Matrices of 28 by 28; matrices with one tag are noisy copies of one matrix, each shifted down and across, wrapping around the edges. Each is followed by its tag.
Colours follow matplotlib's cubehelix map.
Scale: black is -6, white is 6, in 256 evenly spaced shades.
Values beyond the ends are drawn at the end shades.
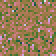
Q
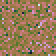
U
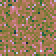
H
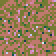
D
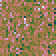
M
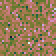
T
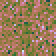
M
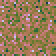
D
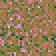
Q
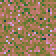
H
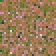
U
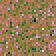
U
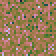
T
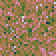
M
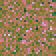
H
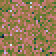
U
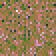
T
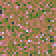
H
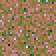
D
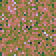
T
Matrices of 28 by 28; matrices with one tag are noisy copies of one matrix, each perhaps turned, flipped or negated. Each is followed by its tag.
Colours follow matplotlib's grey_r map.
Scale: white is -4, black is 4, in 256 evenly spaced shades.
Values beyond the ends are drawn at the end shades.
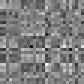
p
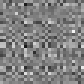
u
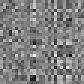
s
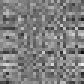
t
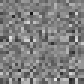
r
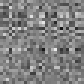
s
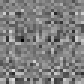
r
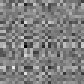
u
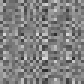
u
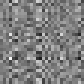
u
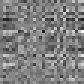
t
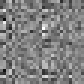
r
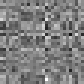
p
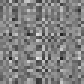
u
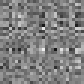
s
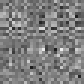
s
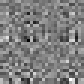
r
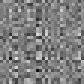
u
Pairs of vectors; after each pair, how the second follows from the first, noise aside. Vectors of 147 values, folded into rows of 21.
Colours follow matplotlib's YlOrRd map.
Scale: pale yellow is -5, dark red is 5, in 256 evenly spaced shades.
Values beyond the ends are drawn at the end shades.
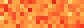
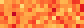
reversed, negated.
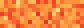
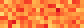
wrapped around, negated.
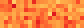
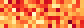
reversed, scaled up.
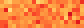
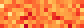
wrapped around, negated.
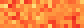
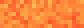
shrunk.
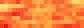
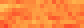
shrunk.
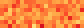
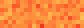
shrunk.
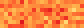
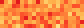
wrapped around, negated.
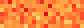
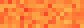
shrunk.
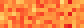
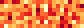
wrapped around, negated, scaled up.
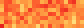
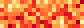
reversed, scaled up.
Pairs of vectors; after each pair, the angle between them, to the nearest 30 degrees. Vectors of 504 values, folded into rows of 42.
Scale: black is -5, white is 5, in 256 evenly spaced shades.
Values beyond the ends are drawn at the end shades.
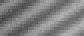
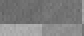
90 degrees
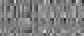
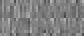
150 degrees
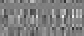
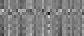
90 degrees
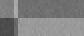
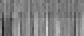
60 degrees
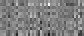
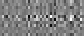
90 degrees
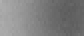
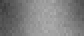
120 degrees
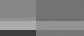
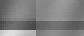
150 degrees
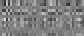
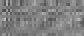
30 degrees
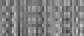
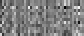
60 degrees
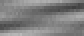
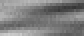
30 degrees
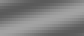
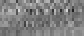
120 degrees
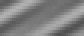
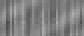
60 degrees
